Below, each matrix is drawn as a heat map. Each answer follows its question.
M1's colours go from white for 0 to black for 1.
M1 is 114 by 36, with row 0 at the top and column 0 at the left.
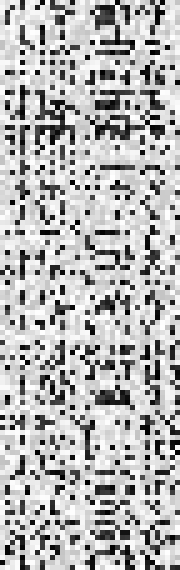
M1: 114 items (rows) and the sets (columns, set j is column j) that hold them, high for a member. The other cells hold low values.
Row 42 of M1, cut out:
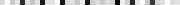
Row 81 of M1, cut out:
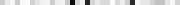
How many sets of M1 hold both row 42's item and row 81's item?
2
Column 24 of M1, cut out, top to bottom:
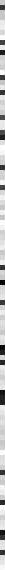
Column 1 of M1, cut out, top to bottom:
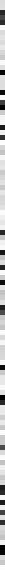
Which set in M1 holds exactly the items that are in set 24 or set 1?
22
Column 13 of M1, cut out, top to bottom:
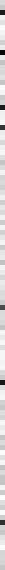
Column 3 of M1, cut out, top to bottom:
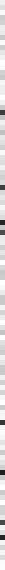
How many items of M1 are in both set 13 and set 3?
1
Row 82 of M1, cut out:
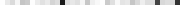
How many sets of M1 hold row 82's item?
3
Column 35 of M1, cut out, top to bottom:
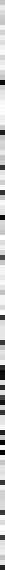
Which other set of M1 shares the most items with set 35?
31
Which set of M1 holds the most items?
4
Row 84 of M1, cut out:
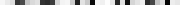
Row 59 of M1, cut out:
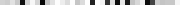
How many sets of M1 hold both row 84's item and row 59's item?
7
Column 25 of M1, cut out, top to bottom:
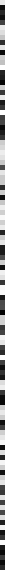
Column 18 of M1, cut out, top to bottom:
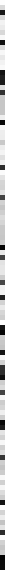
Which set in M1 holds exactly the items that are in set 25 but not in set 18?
11
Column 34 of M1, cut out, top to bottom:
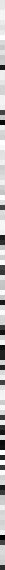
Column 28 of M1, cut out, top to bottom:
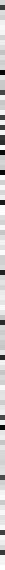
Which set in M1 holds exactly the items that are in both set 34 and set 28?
16
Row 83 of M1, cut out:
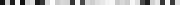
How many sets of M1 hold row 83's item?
11
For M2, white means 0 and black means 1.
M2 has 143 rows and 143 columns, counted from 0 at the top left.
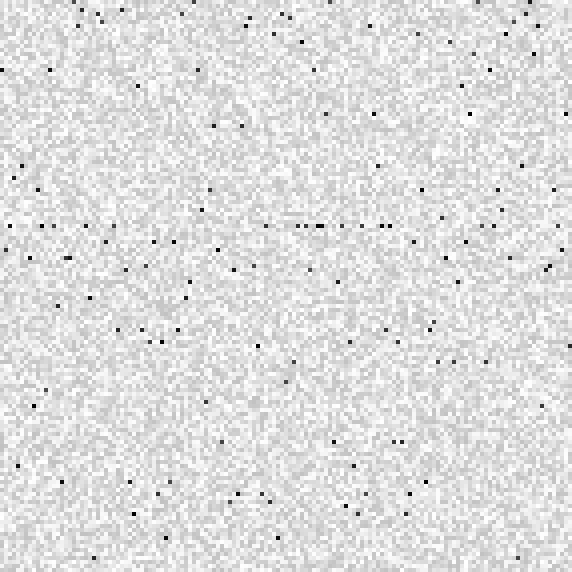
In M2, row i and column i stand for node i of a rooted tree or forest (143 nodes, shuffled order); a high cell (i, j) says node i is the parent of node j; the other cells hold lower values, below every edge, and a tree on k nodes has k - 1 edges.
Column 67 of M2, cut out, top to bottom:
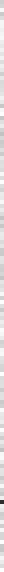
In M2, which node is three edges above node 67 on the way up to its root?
47
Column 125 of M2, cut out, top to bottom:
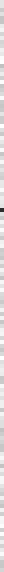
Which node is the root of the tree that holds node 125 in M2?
6
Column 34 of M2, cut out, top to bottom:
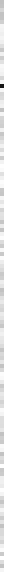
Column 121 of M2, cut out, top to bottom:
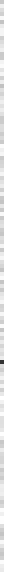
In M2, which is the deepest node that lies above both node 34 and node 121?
56
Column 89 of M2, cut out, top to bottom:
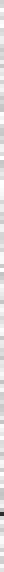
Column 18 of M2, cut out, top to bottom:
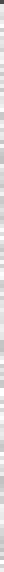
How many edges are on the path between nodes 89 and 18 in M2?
9
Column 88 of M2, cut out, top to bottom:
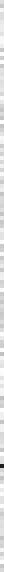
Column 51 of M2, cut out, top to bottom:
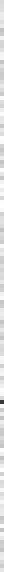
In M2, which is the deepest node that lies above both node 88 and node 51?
116
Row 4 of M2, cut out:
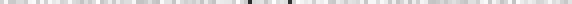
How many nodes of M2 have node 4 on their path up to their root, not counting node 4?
11
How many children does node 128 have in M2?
3
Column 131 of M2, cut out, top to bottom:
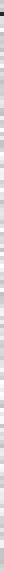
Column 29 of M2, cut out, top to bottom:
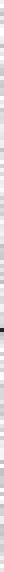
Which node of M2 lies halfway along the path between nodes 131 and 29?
44
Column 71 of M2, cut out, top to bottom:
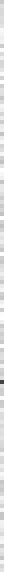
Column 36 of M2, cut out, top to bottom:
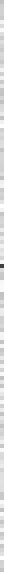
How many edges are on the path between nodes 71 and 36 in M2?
4
